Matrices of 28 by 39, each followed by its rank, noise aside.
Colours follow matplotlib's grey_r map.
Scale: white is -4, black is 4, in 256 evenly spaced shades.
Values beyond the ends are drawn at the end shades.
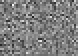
eight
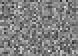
eight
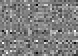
four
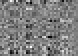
four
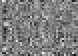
six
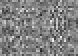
six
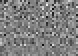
four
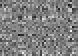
six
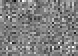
six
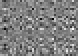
three
